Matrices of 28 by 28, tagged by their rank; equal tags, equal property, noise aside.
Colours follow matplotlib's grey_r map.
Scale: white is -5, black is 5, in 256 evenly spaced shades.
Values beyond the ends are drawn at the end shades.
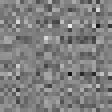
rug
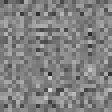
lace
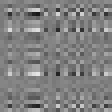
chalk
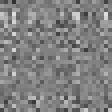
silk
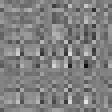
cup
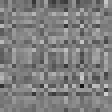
cup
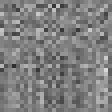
silk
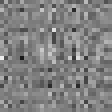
rug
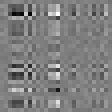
chalk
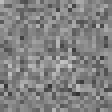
lace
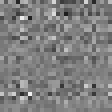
rug
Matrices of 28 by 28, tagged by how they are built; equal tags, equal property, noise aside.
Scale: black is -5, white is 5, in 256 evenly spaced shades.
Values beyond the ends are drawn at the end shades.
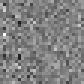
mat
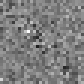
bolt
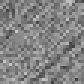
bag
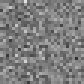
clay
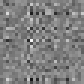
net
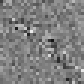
bolt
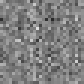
net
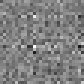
net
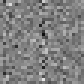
mat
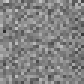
clay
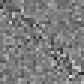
bolt
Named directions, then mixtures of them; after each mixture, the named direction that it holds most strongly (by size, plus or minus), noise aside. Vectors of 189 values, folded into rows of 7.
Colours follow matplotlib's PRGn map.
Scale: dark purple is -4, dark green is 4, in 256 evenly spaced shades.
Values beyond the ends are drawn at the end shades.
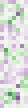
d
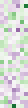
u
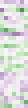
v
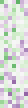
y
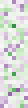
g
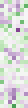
u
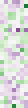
u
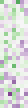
y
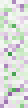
g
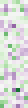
g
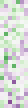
y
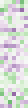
v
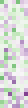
y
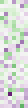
g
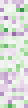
v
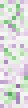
d
